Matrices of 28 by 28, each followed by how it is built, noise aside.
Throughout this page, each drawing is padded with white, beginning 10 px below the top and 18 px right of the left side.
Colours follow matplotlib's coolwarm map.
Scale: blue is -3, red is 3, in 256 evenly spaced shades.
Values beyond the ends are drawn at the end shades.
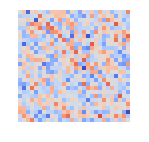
Toeplitz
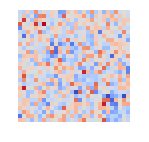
block diagonal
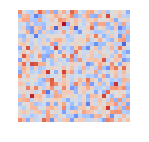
noise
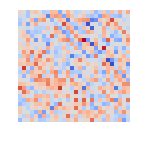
Toeplitz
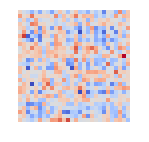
blocks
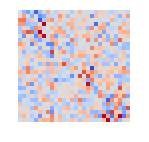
block diagonal
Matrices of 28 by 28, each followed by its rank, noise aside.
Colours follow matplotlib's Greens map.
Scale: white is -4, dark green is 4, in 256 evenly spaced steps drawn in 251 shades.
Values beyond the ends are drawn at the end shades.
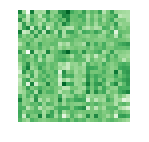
three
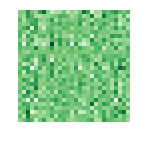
five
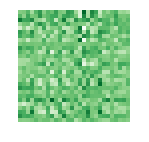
three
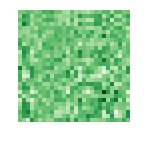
three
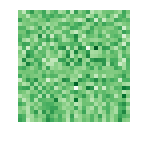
four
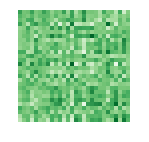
three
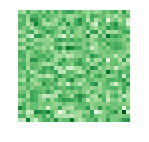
four
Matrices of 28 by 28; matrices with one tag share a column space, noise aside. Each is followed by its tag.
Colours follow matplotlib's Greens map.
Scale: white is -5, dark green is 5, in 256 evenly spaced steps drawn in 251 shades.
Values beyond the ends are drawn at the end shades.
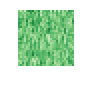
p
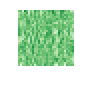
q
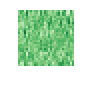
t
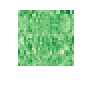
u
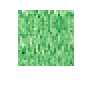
u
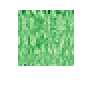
u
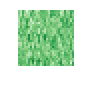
p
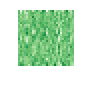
q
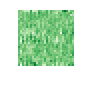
q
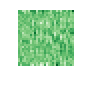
q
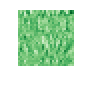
u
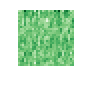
p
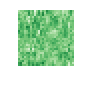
t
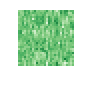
t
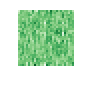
q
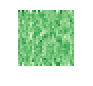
q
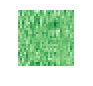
t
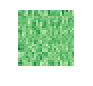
t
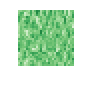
t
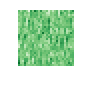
p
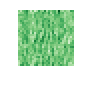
q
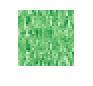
t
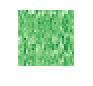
u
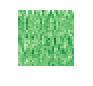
u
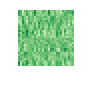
t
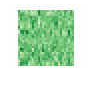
t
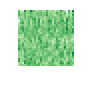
p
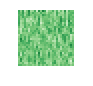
p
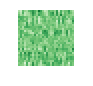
t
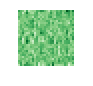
q
